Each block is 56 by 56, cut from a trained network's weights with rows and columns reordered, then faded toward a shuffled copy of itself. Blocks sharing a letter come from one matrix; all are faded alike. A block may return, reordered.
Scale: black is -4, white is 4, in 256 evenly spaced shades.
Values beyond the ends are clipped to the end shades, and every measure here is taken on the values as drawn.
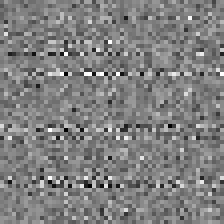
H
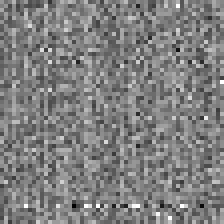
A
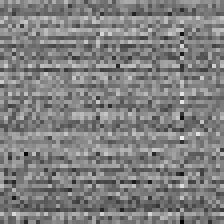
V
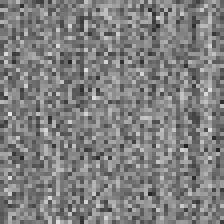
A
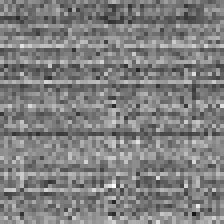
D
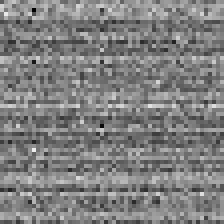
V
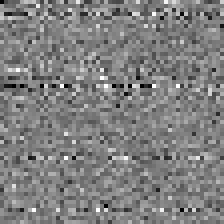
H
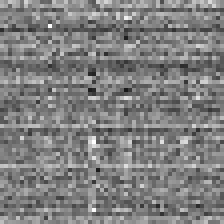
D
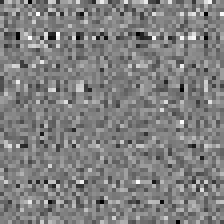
H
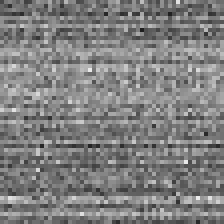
V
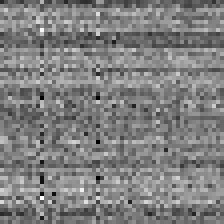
V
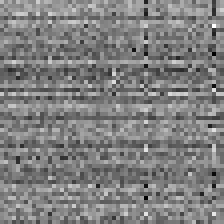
V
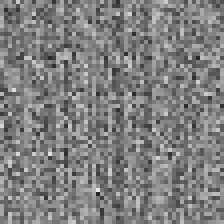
A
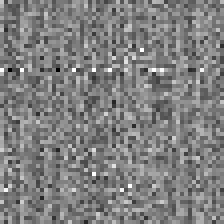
A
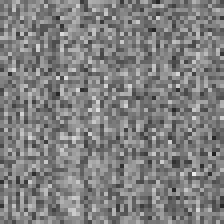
A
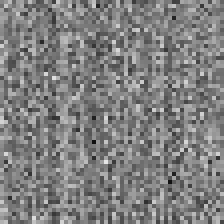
A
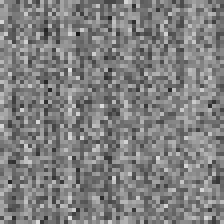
A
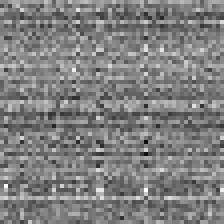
D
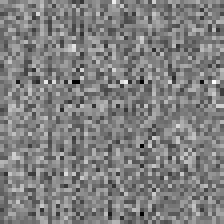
A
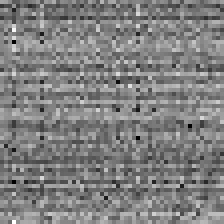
D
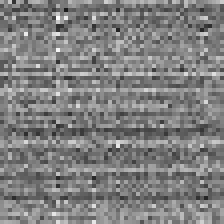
D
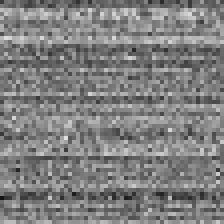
V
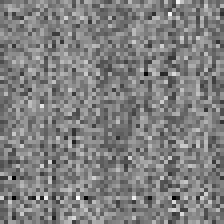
A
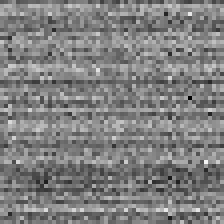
V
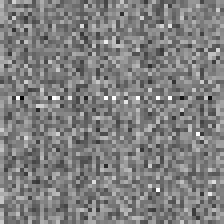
A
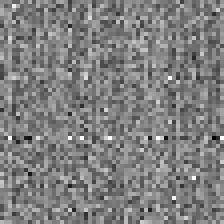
A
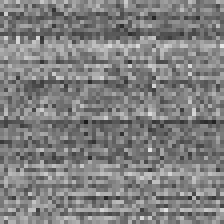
V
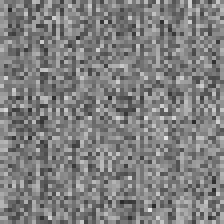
A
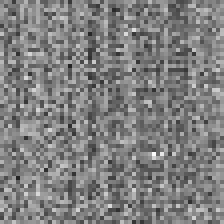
A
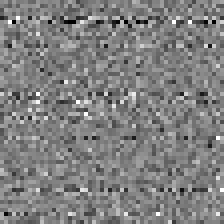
H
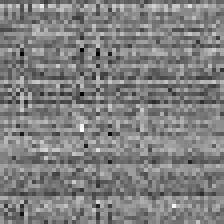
D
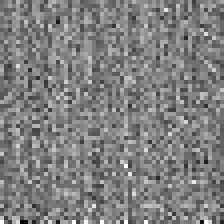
A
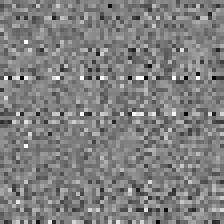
H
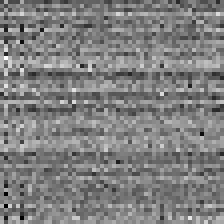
V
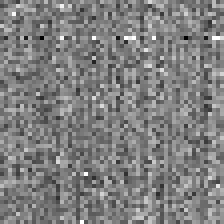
A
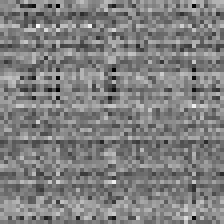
D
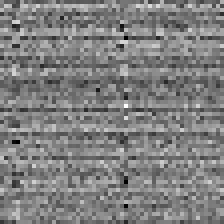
D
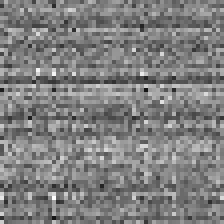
D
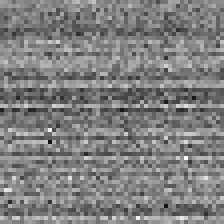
V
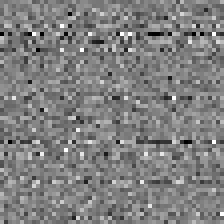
H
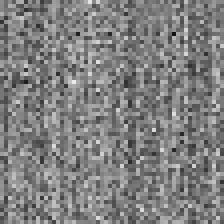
A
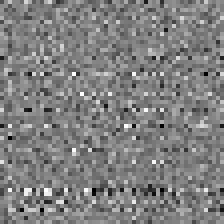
H
